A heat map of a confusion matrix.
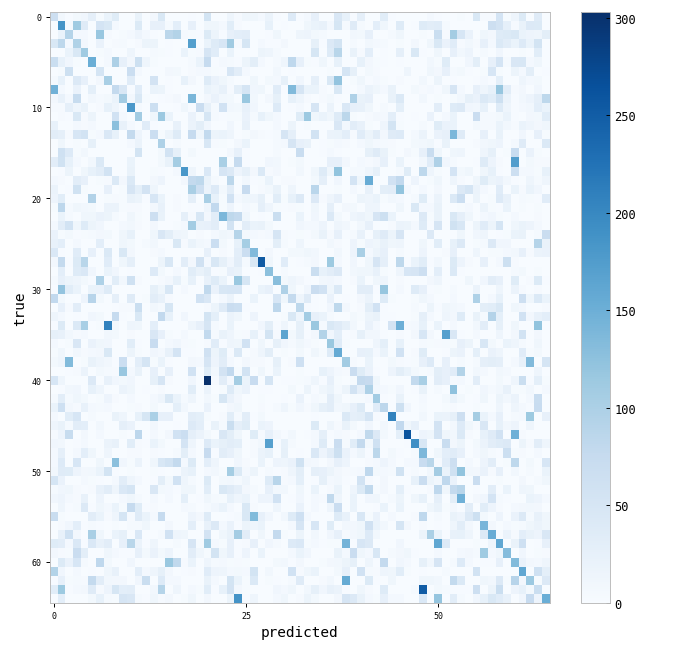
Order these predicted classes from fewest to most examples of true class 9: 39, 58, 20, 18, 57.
20, 57, 58, 39, 18
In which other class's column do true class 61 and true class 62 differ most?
38
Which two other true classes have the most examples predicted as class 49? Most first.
57, 15
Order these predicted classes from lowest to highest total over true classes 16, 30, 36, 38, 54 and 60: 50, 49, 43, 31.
31, 49, 50, 43
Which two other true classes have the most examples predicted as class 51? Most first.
35, 47
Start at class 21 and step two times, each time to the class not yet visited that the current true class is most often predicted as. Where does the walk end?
3
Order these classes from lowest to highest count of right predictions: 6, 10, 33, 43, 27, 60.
6, 43, 33, 60, 10, 27
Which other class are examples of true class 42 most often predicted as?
63
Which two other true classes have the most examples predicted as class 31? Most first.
8, 5
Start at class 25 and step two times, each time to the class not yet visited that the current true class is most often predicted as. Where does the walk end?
48
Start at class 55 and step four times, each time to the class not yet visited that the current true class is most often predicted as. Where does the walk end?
5
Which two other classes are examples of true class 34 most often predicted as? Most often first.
7, 45
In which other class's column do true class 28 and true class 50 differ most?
53
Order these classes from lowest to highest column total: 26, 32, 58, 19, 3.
19, 26, 32, 3, 58
